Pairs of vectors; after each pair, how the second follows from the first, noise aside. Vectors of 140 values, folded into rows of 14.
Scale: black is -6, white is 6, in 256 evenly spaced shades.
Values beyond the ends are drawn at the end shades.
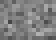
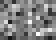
scaled up.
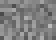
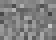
copied.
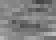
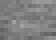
negated, shrunk.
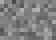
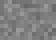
reversed, shrunk.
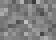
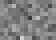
reversed, negated.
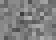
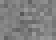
shrunk.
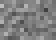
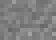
reversed, shrunk.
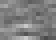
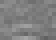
shrunk.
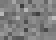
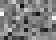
scaled up.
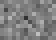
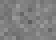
reversed, shrunk.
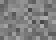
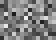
scaled up.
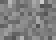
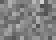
copied.
